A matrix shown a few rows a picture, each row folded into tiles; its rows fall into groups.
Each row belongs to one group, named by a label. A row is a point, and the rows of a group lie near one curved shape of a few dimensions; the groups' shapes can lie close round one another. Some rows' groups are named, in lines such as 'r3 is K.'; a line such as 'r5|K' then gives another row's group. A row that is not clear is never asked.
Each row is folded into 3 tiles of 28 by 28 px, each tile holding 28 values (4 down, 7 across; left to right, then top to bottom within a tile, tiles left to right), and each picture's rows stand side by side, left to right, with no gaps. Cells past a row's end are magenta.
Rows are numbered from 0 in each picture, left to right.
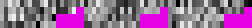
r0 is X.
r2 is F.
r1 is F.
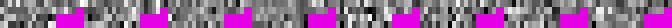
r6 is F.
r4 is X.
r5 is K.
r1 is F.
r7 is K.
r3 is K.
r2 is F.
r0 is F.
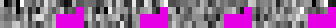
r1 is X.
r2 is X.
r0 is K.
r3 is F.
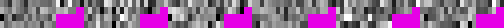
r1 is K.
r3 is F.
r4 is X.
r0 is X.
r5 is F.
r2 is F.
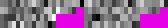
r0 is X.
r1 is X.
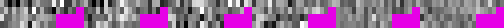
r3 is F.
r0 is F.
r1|F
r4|K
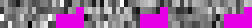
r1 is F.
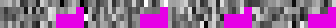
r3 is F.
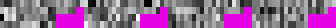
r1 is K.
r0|F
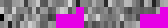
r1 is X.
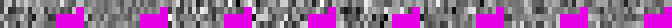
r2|X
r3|X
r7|F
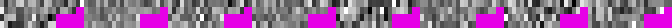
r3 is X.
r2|K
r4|F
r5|F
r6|X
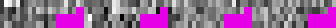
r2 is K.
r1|K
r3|K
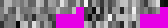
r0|K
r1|F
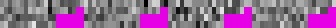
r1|F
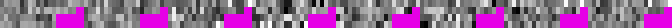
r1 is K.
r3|K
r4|X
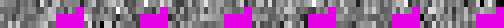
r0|F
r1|K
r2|F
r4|K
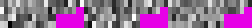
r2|F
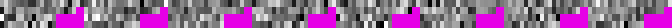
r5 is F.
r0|X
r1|X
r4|X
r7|X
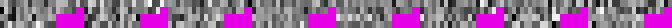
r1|K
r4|X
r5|X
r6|X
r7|K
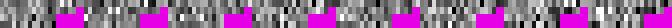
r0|K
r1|F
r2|X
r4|F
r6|K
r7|K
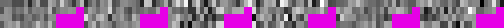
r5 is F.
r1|X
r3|X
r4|F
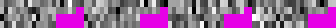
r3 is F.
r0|X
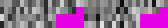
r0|X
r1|K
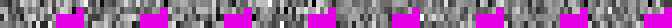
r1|F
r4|K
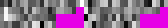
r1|X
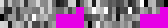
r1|F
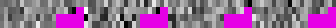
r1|X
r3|F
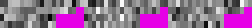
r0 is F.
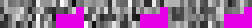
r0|K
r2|F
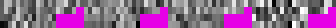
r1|K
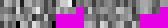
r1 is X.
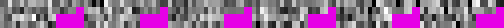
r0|X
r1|F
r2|F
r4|F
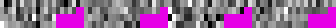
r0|K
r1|K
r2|X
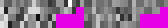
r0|K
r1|X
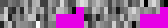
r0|X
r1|F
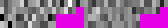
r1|K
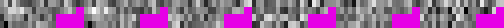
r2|F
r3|X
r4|F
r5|K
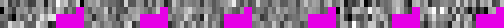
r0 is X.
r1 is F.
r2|K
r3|X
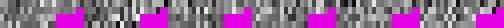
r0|F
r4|F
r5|K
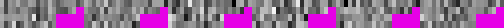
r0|X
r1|X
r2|K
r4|F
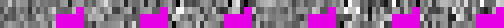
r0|K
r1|F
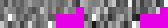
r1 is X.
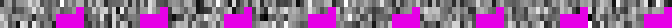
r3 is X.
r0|K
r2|K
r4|X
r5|F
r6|X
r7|X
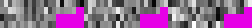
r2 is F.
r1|X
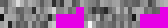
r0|F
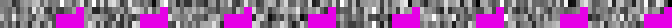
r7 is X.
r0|K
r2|F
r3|X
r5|X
